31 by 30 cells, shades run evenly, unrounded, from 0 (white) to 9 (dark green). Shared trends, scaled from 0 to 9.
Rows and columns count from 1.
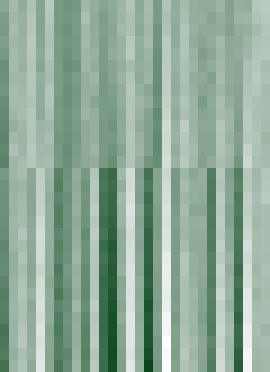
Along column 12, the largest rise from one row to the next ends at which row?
15
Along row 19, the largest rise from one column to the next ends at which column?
12
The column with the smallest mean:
19
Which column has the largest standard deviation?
17
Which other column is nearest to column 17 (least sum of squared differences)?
13
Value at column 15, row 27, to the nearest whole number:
1
